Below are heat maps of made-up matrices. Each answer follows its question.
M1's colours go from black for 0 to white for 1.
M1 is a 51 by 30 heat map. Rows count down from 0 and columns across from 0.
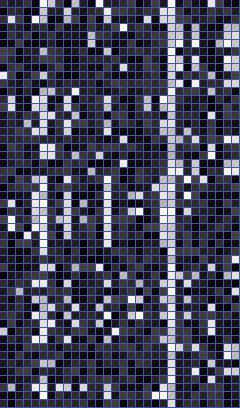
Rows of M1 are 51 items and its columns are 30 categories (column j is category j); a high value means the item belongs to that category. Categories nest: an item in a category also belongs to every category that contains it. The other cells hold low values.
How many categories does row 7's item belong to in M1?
5
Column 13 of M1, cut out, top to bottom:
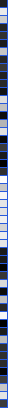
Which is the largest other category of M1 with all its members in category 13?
20
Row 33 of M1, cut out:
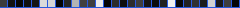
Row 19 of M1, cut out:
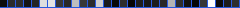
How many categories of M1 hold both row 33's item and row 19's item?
6
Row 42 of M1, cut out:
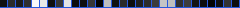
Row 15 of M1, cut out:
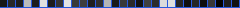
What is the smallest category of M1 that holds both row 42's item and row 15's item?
8
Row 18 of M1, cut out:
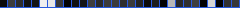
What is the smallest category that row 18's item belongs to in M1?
6
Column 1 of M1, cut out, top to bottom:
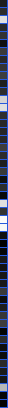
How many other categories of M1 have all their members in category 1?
3
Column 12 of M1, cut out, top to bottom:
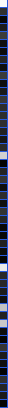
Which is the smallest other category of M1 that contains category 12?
9
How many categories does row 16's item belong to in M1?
7
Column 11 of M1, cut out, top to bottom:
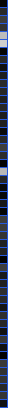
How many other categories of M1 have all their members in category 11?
1
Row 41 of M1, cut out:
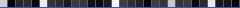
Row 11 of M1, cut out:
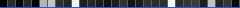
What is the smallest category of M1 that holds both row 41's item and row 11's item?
26
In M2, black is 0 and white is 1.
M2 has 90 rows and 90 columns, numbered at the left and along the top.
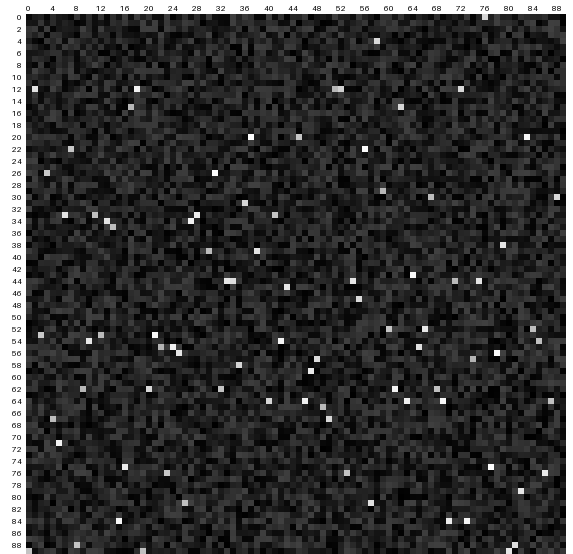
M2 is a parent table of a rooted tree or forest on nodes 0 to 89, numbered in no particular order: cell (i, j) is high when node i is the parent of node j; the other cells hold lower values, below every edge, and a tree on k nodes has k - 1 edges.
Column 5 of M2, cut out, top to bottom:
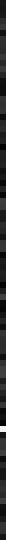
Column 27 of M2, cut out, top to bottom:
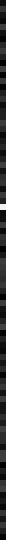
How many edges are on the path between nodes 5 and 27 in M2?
4
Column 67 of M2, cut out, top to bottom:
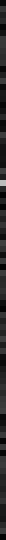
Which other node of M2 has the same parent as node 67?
88
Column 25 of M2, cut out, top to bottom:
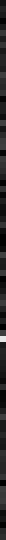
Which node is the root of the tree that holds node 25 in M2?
29
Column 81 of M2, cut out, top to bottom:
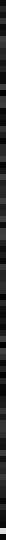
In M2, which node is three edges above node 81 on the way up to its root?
39
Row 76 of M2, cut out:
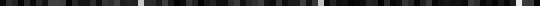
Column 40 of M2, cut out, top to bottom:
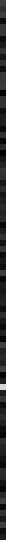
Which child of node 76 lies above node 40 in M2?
53
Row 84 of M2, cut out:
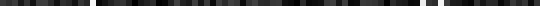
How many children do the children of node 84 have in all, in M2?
2
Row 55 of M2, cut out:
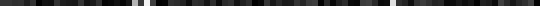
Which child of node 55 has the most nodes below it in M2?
22
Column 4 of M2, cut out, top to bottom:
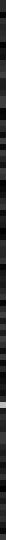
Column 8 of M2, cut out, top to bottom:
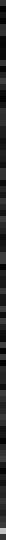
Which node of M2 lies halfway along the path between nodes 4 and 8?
30
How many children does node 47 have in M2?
1
